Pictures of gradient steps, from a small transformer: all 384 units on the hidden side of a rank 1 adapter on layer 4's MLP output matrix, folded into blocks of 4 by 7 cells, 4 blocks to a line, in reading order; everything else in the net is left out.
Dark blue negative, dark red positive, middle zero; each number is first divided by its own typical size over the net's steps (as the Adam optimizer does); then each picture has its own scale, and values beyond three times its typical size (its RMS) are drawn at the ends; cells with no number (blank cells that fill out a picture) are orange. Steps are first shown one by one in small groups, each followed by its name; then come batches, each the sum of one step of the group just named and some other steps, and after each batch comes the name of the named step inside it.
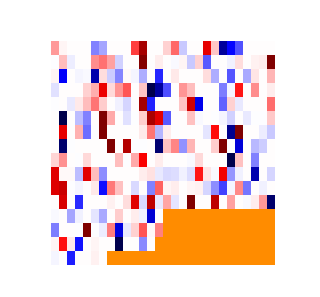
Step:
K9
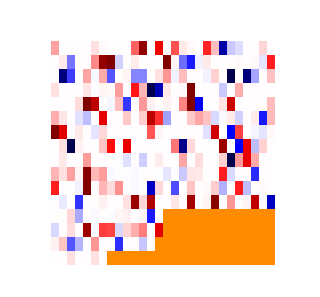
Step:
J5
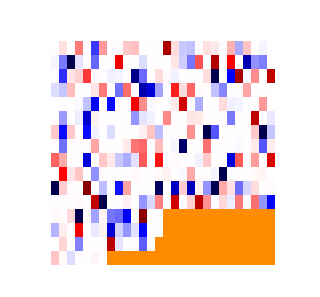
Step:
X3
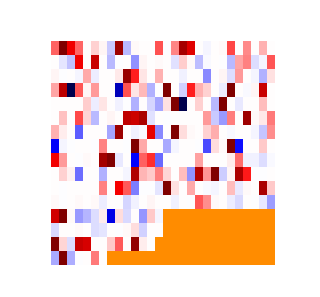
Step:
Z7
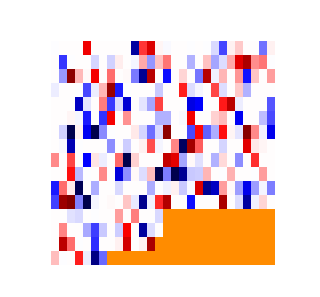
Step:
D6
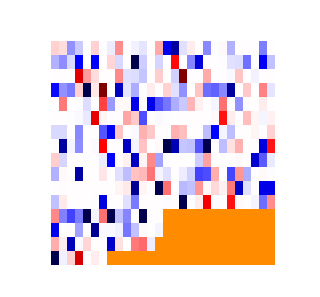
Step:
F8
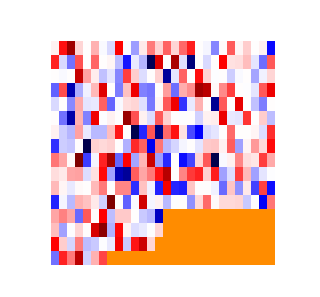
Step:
Z7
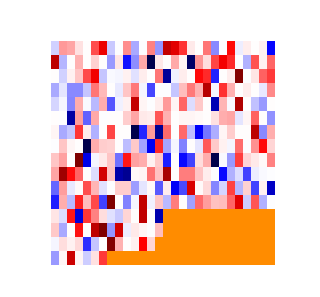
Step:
X3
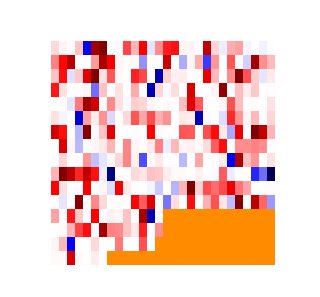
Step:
J5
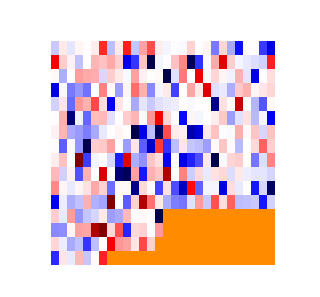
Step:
F8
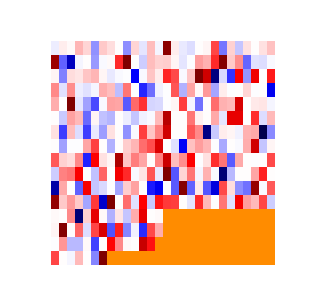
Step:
X3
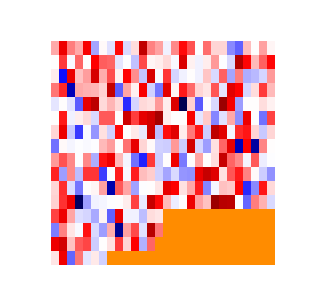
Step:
Z7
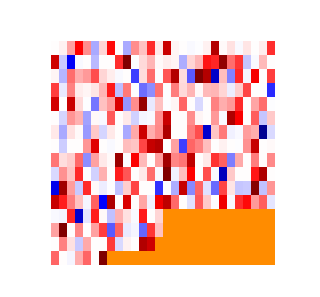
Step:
X3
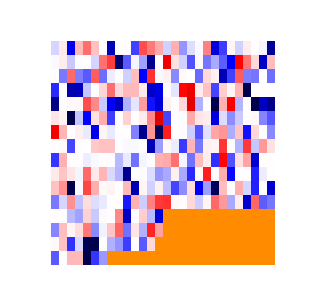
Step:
J5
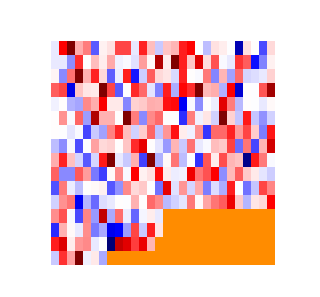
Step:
Z7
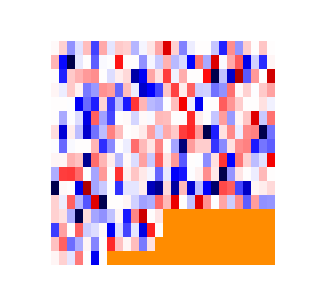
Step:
X3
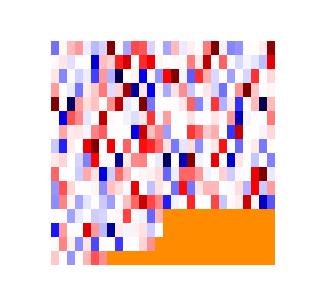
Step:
K9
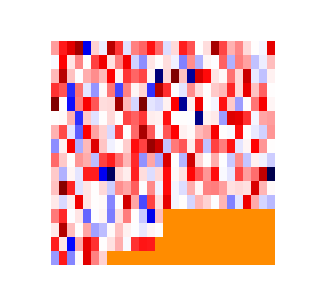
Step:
Z7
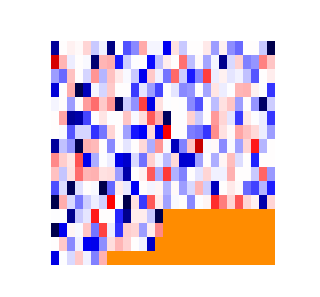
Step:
D6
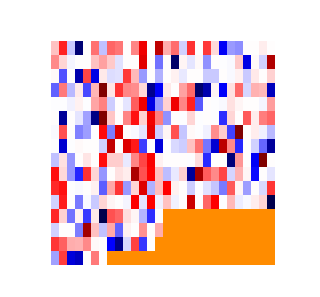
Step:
K9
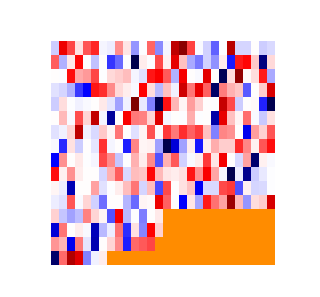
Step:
F8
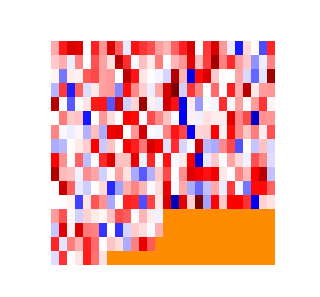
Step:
Z7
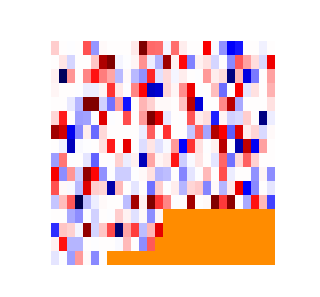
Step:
J5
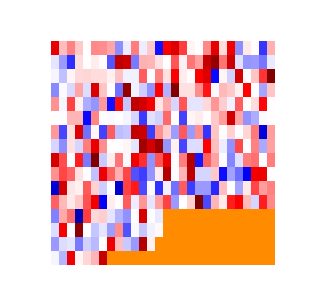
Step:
X3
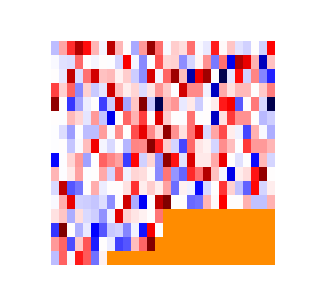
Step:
D6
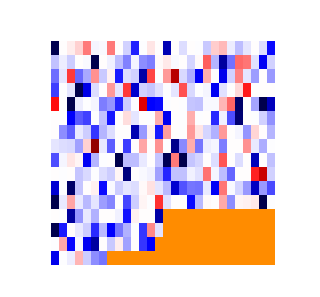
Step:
D6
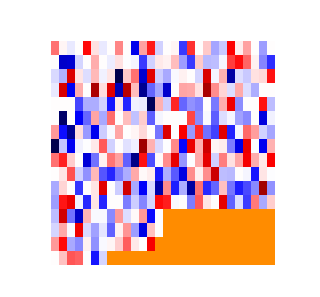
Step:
D6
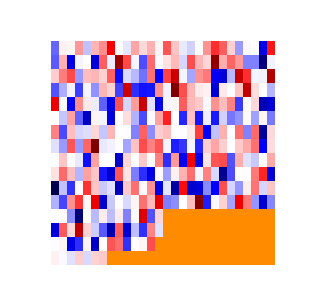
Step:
X3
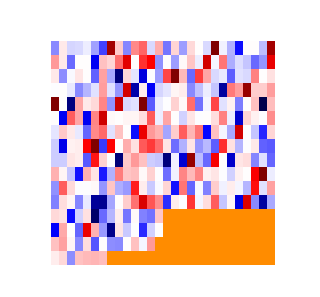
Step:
K9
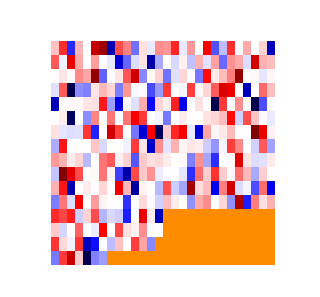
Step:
Z7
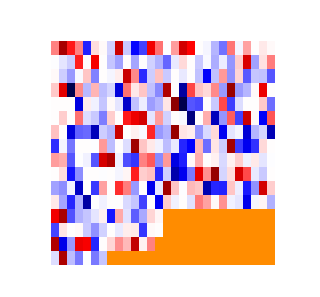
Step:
Z7
